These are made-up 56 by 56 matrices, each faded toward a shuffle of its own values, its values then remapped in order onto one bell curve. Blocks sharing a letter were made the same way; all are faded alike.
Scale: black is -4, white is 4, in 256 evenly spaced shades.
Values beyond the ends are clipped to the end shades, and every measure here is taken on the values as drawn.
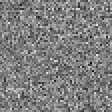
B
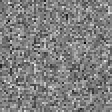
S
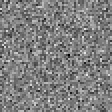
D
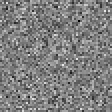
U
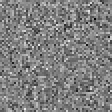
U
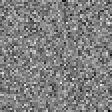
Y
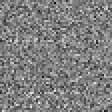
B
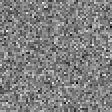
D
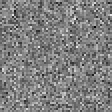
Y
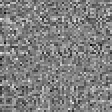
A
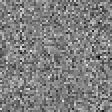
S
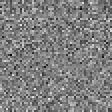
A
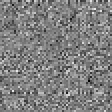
A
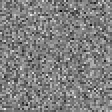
U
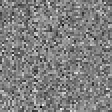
S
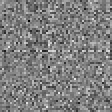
A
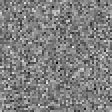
U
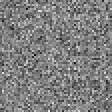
Y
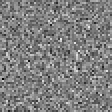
U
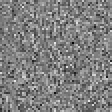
S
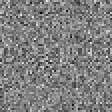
A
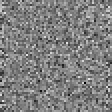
S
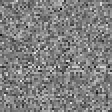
B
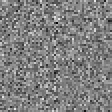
S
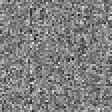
Y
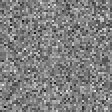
Y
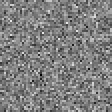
D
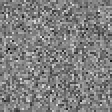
B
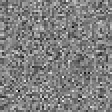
A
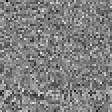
A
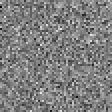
U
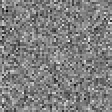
S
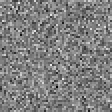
U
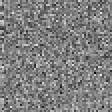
Y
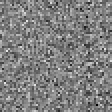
Y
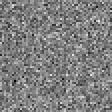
U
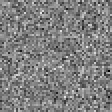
S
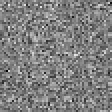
A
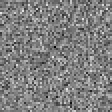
U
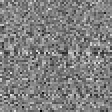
A
